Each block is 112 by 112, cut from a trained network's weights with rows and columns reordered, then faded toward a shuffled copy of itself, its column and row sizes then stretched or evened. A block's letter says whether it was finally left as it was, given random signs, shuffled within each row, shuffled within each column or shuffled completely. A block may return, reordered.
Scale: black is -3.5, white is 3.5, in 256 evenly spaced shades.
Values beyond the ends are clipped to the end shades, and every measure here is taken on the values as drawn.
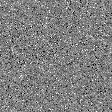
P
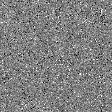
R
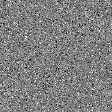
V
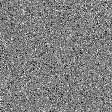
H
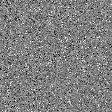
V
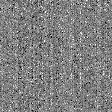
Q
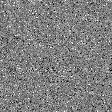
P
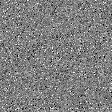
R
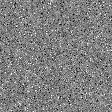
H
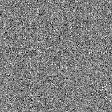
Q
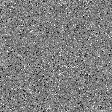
P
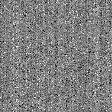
Q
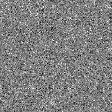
Q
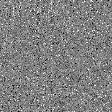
R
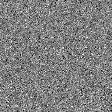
R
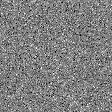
H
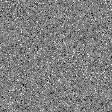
V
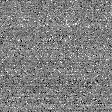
P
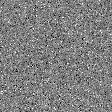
H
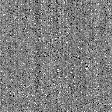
Q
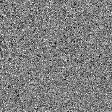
R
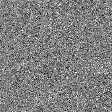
V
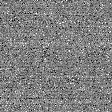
P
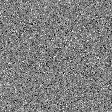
P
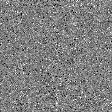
R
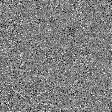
R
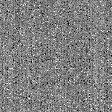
Q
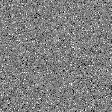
V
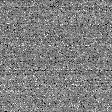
P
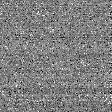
Q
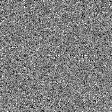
R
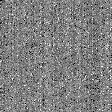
Q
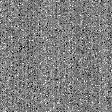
Q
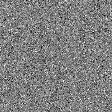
V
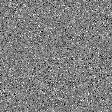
P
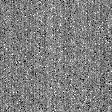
V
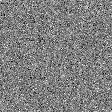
H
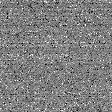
P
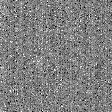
Q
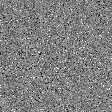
P
